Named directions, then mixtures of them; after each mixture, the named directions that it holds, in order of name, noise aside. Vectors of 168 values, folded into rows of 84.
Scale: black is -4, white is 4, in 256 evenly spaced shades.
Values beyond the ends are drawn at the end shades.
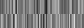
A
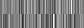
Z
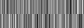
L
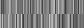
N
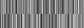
A, N.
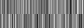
L.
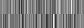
Z.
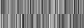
N.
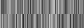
N.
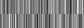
L.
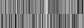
A, L.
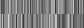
N.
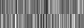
A, L.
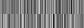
Z.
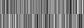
L.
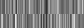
A, L.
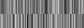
A, N.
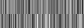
L.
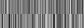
L, Z.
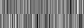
L.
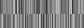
A, Z.
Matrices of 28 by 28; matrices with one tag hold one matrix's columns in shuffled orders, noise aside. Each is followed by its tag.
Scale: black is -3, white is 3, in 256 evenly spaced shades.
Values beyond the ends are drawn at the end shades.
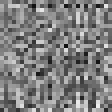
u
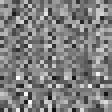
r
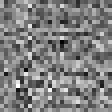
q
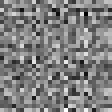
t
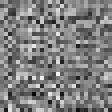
r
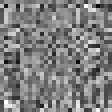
u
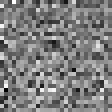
q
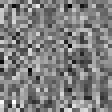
u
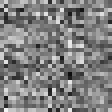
t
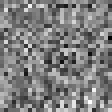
u
